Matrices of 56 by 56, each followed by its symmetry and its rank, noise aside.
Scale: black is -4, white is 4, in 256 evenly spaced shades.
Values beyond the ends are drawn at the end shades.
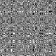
antisymmetric, rank six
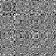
symmetric, rank four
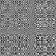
no symmetry, rank four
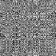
antisymmetric, rank six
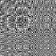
symmetric, rank four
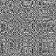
antisymmetric, rank six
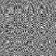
no symmetry, rank four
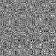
antisymmetric, rank six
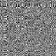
antisymmetric, rank six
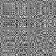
antisymmetric, rank four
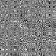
antisymmetric, rank six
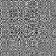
no symmetry, rank five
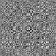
symmetric, rank four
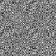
symmetric, rank five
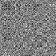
symmetric, rank four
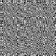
antisymmetric, rank four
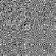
symmetric, rank six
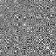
symmetric, rank six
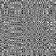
no symmetry, rank five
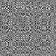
no symmetry, rank five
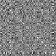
symmetric, rank five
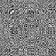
symmetric, rank five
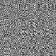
antisymmetric, rank six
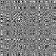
symmetric, rank four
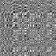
symmetric, rank four
